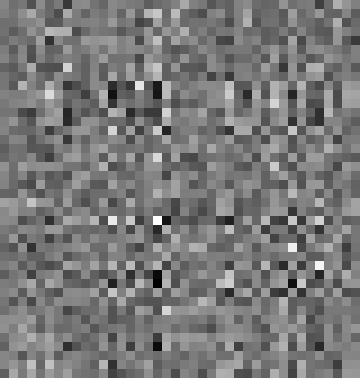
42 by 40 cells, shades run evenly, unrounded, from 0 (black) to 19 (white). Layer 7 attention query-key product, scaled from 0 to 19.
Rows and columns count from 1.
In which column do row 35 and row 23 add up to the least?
13
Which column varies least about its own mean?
1
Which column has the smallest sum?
36
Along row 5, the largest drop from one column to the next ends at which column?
6
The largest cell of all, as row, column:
25, 18
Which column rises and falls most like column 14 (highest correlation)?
23
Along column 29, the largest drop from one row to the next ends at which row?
15
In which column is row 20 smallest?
19
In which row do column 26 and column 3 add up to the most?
10
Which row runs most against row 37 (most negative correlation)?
27
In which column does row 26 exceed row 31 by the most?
4
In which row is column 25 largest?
32
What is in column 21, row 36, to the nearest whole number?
9
